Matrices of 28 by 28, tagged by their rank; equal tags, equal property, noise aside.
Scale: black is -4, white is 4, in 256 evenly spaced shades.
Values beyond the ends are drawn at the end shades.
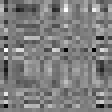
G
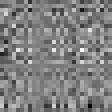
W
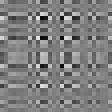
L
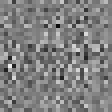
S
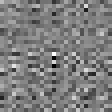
S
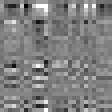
G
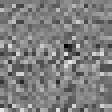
S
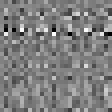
W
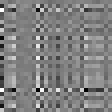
L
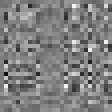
W
